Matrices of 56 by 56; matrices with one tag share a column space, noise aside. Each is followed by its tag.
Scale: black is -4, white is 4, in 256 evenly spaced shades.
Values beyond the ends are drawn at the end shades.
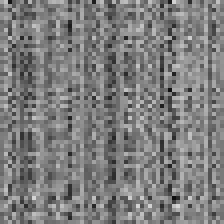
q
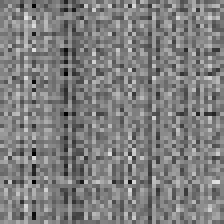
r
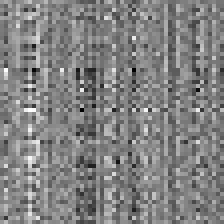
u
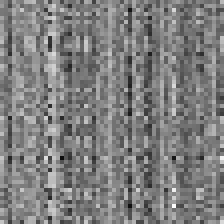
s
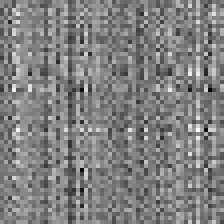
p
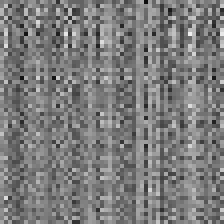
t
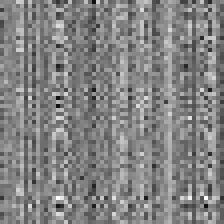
q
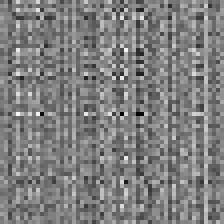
r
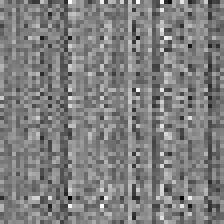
q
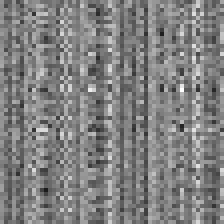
p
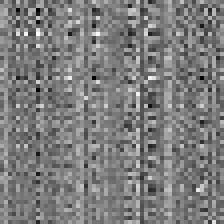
t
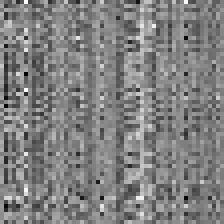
q
